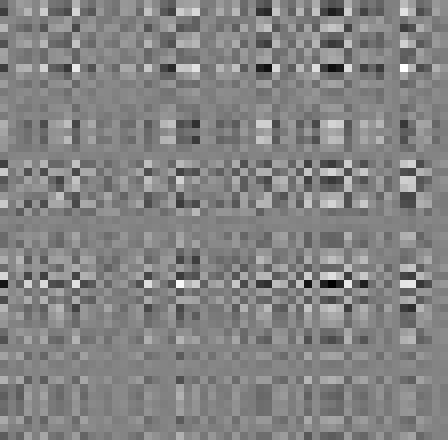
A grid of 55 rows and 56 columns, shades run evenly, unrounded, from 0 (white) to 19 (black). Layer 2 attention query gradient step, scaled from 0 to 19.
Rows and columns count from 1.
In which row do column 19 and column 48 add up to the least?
36
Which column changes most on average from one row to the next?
42
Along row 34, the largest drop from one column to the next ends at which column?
44
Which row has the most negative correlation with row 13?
15
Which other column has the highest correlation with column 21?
9
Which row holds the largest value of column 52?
39
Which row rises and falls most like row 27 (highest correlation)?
29
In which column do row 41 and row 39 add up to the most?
52
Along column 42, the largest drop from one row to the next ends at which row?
37
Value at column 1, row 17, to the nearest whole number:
7
